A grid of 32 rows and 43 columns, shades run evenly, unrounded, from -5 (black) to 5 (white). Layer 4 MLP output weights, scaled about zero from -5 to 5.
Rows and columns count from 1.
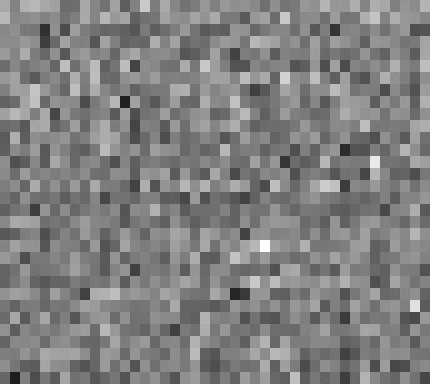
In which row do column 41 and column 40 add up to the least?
31
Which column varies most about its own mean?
35
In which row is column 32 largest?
7
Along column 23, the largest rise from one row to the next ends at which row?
13
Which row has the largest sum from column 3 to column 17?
1
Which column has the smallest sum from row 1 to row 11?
14
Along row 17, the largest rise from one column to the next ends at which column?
20
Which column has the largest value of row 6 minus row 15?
21
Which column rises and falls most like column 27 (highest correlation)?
26
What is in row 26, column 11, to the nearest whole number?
0
